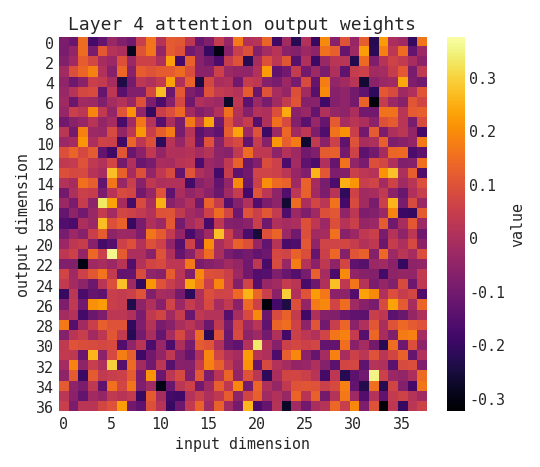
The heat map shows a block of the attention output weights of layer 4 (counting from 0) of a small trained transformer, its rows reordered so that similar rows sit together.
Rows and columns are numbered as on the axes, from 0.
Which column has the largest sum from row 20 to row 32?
5
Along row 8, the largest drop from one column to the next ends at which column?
16
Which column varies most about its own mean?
23
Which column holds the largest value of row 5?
10
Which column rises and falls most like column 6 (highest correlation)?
28
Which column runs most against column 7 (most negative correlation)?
4
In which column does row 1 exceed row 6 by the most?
27
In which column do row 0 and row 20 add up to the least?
24
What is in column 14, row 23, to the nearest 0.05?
0.2
